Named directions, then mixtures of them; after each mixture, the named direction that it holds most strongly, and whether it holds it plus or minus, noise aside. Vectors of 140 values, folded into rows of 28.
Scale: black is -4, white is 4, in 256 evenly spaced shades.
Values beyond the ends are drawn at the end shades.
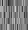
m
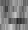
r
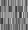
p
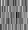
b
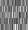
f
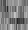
r, plus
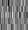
m, plus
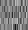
f, minus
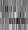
r, plus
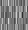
p, minus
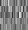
p, minus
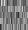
b, plus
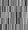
b, plus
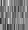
m, minus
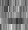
r, plus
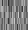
m, plus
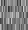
b, minus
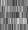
r, minus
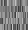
b, minus
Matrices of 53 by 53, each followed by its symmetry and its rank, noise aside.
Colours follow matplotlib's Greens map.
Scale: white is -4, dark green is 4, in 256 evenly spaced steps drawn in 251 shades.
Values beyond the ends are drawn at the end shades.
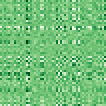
antisymmetric, rank two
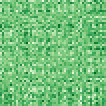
no symmetry, rank four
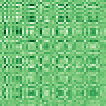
symmetric, rank two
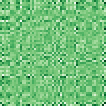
symmetric, rank three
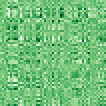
no symmetry, rank four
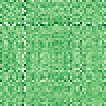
antisymmetric, rank two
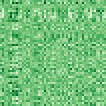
no symmetry, rank three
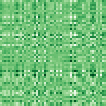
antisymmetric, rank two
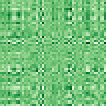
antisymmetric, rank two
